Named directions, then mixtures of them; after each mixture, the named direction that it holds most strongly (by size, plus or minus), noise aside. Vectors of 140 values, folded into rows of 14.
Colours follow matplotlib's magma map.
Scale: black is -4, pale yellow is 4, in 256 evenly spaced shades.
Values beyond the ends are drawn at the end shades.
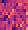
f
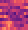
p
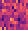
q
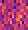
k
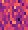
k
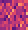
f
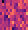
f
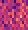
k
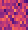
q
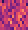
k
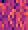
k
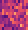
q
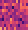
q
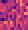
k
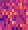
f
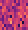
k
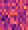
f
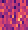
k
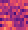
p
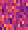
k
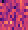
k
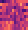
p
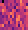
k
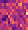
f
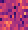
p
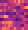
p
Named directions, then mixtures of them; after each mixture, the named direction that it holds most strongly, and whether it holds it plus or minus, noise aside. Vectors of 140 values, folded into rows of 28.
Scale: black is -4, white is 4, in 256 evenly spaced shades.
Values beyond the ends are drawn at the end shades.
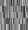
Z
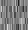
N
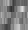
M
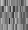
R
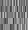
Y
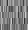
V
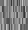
Z, plus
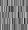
V, plus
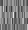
V, plus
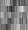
M, plus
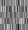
N, plus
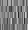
V, plus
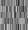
N, plus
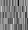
Y, minus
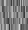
Z, plus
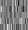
N, plus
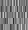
Y, plus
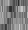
M, plus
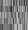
Y, plus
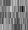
M, minus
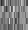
R, minus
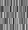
Y, plus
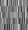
V, plus
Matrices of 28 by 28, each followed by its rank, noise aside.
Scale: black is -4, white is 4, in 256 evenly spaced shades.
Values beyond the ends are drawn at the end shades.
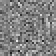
five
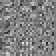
five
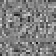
five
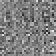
six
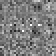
six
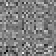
three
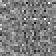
four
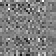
four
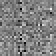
four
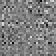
five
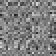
three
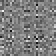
three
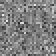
six
